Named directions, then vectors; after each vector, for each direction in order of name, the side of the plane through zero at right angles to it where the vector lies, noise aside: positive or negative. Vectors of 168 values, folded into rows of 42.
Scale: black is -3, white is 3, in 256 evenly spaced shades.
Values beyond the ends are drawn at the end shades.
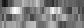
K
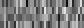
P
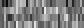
positive, positive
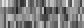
negative, negative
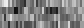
negative, negative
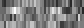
positive, negative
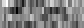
negative, negative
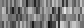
negative, positive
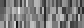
positive, negative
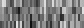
negative, positive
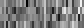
negative, positive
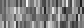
positive, negative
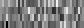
negative, positive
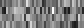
positive, negative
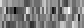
negative, positive
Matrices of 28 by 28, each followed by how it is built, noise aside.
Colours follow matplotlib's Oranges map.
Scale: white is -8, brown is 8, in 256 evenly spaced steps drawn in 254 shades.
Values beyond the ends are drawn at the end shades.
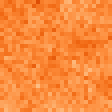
smooth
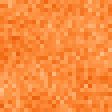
smooth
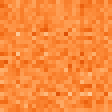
low rank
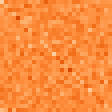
diagonal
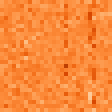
uneven columns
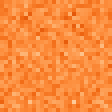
repeating columns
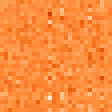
uneven columns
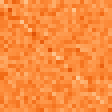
diagonal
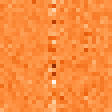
uneven columns
